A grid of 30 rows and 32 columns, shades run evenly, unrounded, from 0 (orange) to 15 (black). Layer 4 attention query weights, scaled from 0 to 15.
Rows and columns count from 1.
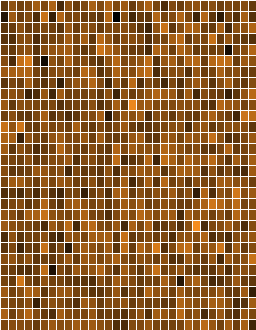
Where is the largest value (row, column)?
2, 15
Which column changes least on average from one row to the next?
12
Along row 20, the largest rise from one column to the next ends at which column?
23
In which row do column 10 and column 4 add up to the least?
6
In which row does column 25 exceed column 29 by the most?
18
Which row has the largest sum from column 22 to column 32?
26
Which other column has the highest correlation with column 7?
25
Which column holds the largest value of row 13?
3
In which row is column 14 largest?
11
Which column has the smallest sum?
24
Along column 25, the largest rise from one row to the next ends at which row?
22
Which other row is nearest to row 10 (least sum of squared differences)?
14
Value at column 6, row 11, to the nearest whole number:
5
